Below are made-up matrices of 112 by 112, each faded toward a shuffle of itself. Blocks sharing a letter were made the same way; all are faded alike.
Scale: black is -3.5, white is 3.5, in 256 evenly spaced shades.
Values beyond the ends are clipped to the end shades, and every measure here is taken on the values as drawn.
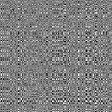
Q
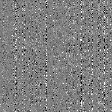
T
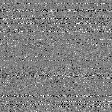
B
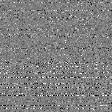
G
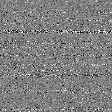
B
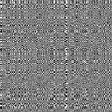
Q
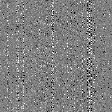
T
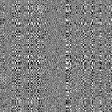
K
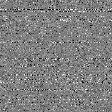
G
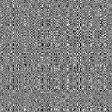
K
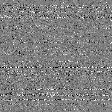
B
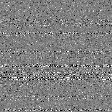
B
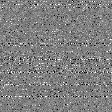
G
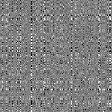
K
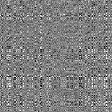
K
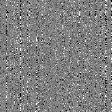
T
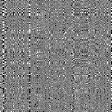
K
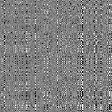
K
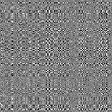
Q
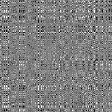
K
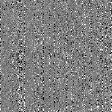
T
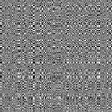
Q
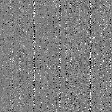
T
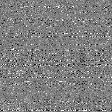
G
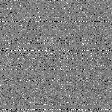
G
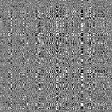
K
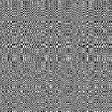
Q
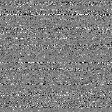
B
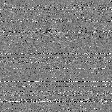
B
